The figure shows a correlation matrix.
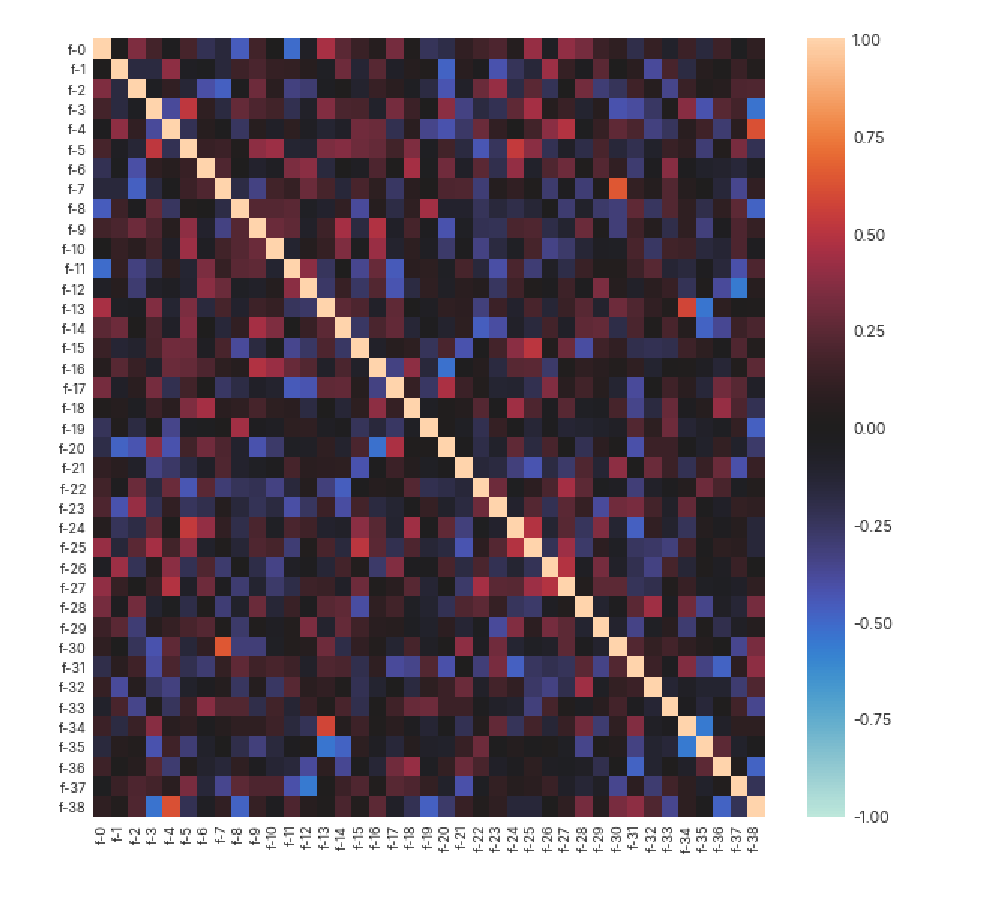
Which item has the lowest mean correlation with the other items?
f-35
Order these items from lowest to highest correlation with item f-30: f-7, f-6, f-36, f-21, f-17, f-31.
f-17, f-36, f-6, f-31, f-21, f-7
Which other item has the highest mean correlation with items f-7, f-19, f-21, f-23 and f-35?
f-30
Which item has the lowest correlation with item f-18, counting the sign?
f-31
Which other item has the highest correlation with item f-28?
f-32
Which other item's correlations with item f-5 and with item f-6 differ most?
f-22
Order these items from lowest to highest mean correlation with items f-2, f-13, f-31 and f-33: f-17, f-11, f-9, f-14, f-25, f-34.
f-11, f-25, f-17, f-9, f-14, f-34
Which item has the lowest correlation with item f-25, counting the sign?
f-21
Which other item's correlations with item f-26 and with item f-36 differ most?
f-4
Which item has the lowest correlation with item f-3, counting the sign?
f-38
